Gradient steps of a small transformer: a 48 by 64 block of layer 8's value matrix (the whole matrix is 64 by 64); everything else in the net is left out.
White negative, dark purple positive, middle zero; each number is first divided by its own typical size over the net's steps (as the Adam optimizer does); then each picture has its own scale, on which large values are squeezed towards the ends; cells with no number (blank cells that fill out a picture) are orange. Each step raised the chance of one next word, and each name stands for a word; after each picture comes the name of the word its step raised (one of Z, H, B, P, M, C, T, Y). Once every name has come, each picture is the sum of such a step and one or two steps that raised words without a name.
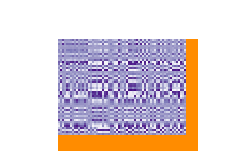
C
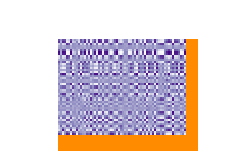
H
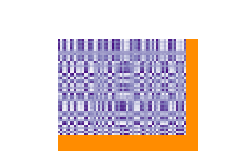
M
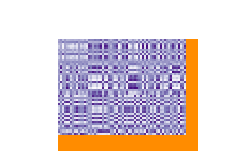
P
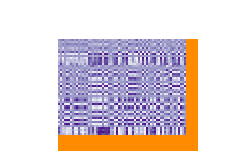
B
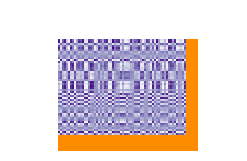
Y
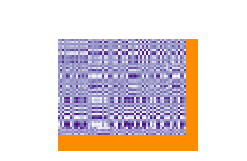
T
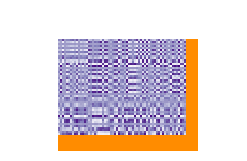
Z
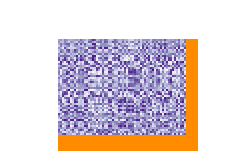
C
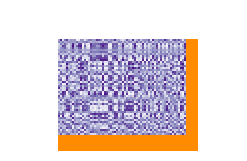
P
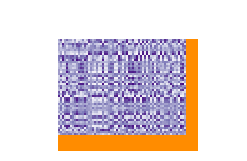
H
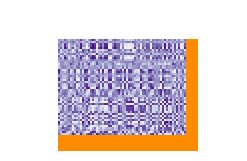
P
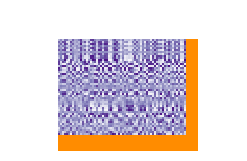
Z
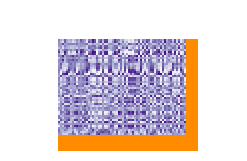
H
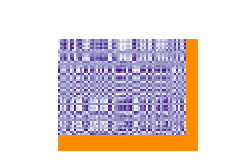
M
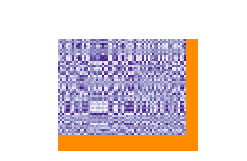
P
